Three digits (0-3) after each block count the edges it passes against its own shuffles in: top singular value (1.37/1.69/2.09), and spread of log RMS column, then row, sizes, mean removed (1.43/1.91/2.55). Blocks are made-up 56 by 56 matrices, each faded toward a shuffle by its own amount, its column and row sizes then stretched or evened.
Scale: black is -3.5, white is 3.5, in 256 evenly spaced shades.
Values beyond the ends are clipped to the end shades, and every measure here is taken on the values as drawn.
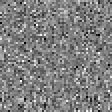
1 2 0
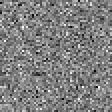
1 0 1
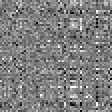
3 2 2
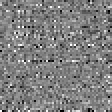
2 0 3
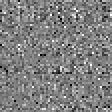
2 0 2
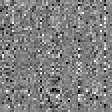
3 2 1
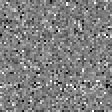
0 0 1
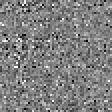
1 1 2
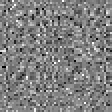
3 0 1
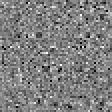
2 0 1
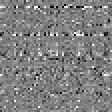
3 1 3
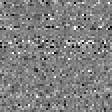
1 0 3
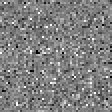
0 0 2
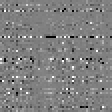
2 2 3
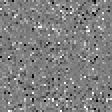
0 1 1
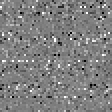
0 0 2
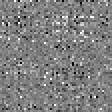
2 1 2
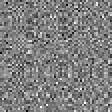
3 0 0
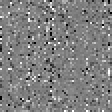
0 3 0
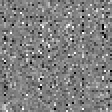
0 2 0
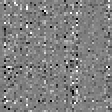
1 3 0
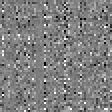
1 3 1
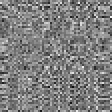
3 2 2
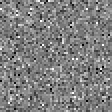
0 1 0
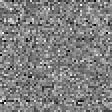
1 0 2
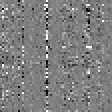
2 3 1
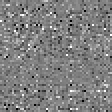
1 1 2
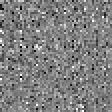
1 2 1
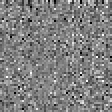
2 2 1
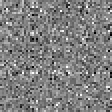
2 2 1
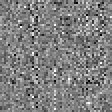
2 2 1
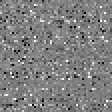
0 1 3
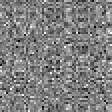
3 0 0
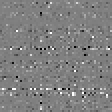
1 1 3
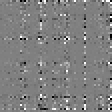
2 3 3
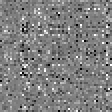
2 2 1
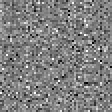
2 0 0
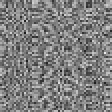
3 1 0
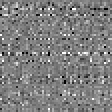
3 1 3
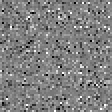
0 1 2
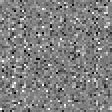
2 1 0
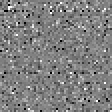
1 0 2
